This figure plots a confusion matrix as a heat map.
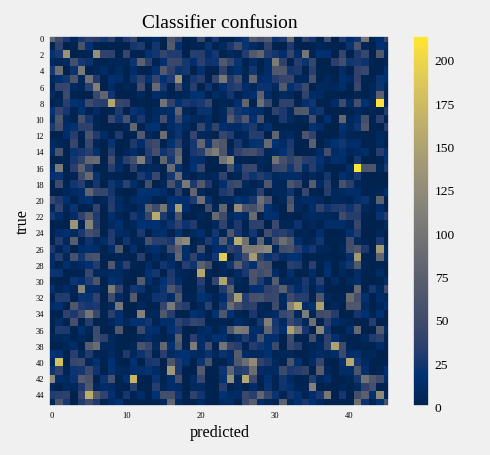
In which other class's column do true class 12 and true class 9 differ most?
15
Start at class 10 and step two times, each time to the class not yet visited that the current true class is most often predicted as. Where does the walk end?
25
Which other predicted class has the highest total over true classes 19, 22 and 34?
5
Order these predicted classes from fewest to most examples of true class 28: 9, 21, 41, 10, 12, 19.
12, 9, 19, 10, 21, 41
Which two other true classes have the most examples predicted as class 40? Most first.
32, 33
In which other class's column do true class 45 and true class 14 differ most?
22
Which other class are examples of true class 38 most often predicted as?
19
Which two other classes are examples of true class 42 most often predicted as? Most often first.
11, 26
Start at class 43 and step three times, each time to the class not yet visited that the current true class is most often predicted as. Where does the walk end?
20
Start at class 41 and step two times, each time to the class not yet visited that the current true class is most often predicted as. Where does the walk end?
1
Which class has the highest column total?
17
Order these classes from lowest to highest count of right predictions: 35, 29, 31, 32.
32, 29, 31, 35
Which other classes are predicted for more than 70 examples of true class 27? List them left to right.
17, 23, 41, 44
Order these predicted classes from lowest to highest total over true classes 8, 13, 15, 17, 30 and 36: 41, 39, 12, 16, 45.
45, 39, 16, 41, 12
